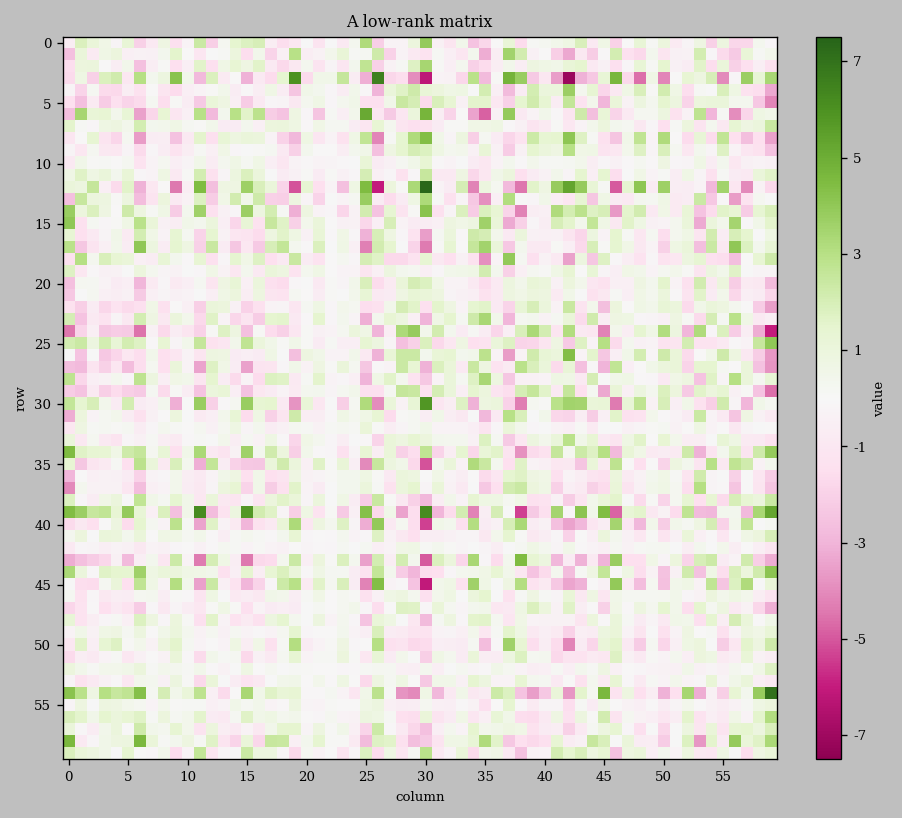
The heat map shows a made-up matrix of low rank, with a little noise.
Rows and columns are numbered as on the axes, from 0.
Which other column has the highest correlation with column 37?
19
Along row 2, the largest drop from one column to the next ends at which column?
26
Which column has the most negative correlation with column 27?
37
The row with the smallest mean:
24
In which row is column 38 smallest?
39
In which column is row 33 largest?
42
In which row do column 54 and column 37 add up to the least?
12
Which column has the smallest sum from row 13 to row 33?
59
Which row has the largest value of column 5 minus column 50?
54
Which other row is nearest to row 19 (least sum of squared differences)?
46
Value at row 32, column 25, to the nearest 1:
1
